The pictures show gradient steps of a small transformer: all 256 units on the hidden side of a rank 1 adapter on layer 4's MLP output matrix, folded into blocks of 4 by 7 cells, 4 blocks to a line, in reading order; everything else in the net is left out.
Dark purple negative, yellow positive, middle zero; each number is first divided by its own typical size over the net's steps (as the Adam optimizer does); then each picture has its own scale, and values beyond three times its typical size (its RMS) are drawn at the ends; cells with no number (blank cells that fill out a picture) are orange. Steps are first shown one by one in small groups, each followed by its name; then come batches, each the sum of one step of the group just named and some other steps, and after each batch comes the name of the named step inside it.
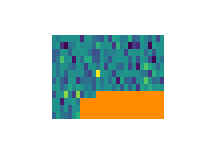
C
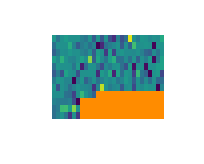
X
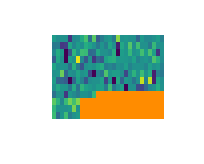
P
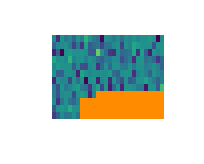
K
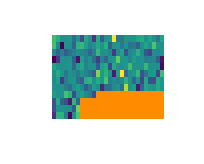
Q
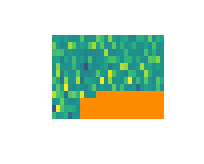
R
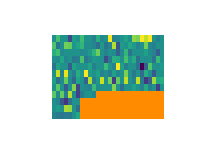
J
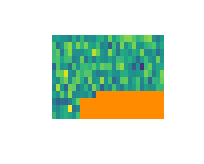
J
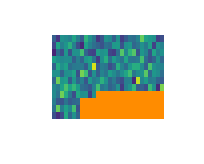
K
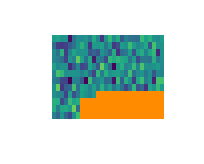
P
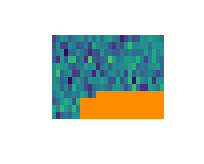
P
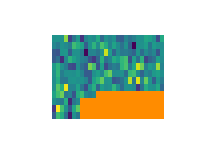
R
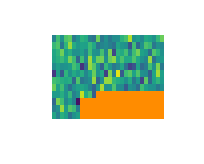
X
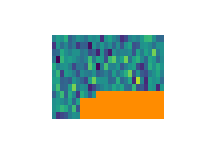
J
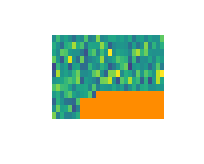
R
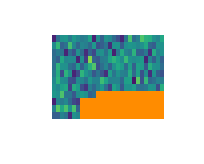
X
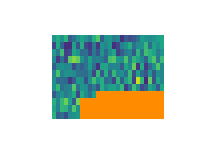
P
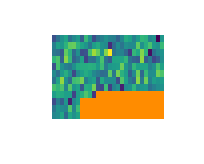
K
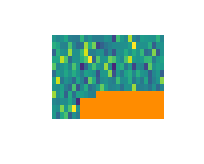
X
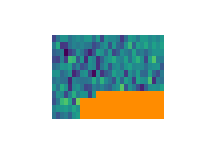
P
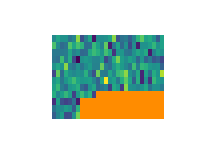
Q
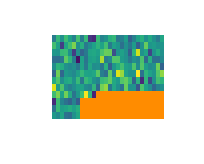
Q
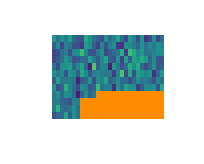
Q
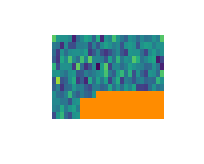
Q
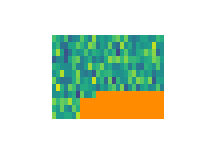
P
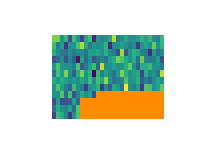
Q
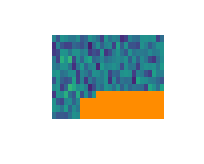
C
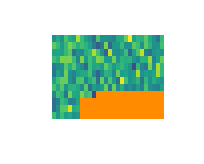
X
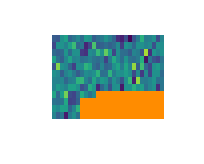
K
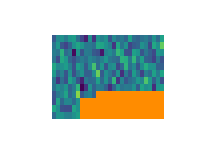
C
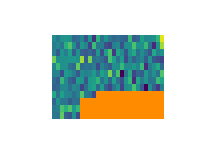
X
